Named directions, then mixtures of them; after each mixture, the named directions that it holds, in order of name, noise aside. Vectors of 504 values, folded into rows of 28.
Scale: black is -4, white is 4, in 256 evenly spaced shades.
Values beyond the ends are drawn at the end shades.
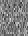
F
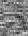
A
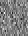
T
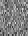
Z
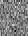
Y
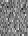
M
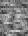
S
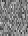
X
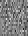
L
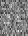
S, T, X.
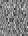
F, M.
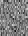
Y.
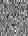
Y.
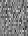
L.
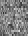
F, S, Z.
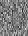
F, T, Z.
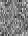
A, X, Z.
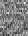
A, Z.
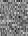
A, Y.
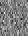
T.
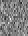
F, X.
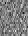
L, M, X.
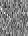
F, T.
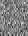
Z.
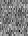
F, S, X.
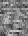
A, S.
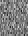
F, Y, Z.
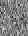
T.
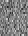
M.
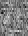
A, S, T.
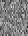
X.
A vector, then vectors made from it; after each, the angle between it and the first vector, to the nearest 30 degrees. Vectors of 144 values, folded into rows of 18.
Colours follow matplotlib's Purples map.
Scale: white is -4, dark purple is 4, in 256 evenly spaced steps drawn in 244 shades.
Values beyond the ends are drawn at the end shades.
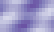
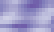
30 degrees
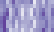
120 degrees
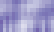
150 degrees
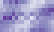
150 degrees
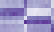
90 degrees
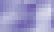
30 degrees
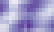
30 degrees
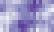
30 degrees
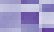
90 degrees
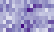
60 degrees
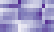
120 degrees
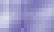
30 degrees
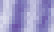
90 degrees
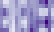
90 degrees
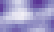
60 degrees
